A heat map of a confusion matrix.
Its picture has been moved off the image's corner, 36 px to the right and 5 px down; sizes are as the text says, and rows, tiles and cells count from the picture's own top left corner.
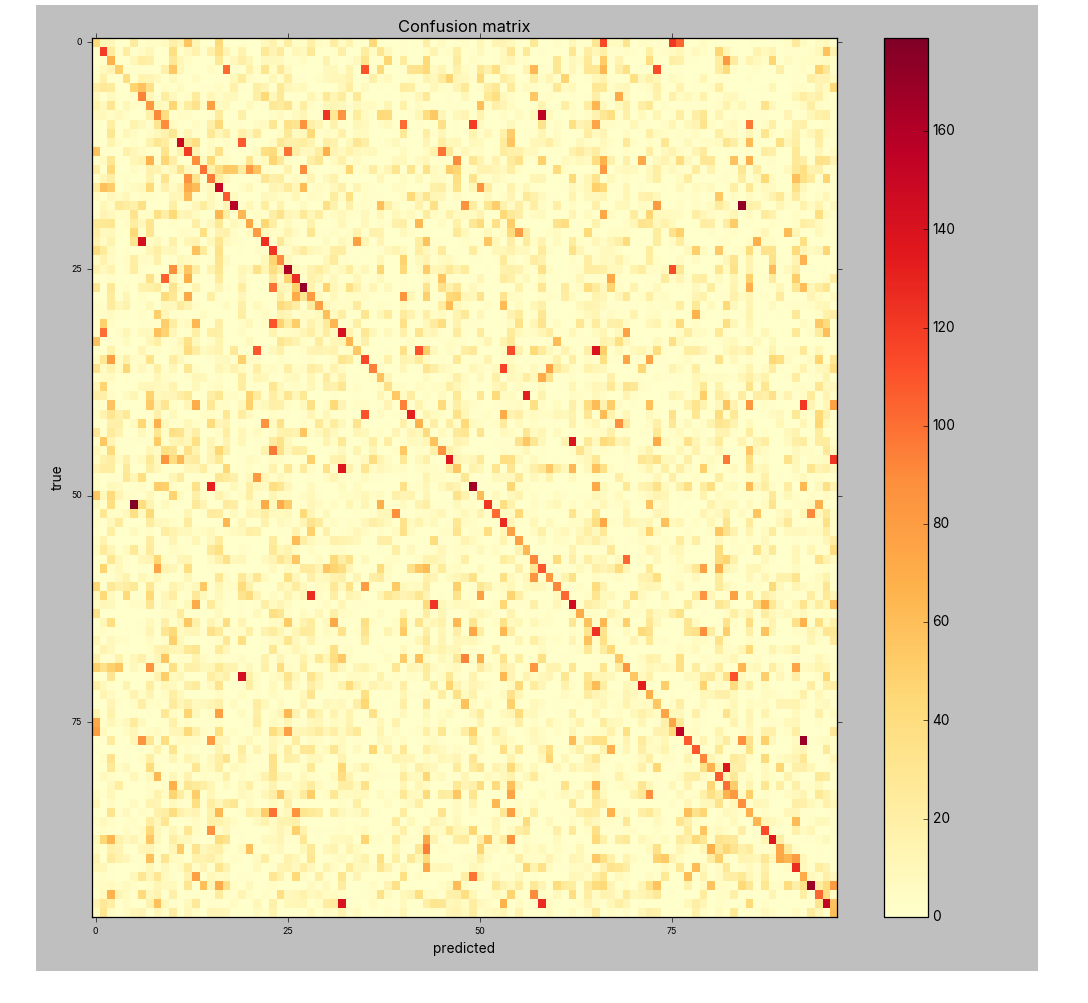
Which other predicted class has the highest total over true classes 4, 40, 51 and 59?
5
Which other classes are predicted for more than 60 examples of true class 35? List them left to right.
2, 69, 72
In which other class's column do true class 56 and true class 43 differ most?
27
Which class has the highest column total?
65
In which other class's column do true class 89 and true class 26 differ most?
9
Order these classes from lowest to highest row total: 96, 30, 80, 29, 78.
96, 30, 29, 78, 80
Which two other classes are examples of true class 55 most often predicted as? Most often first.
26, 44
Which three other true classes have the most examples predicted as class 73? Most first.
3, 18, 44
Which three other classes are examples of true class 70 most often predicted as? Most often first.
19, 83, 53
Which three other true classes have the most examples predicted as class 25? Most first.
12, 76, 74
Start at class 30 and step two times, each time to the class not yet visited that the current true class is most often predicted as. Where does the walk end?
67
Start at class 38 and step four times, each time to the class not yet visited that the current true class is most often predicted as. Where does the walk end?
69
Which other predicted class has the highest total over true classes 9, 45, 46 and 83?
85
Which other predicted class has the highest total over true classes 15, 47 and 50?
32
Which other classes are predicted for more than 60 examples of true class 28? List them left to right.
12, 26, 40
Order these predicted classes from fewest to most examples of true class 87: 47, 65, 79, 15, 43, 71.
71, 47, 43, 65, 79, 15
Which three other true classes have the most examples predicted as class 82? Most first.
80, 46, 2
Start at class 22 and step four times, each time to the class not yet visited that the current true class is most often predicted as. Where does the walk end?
21
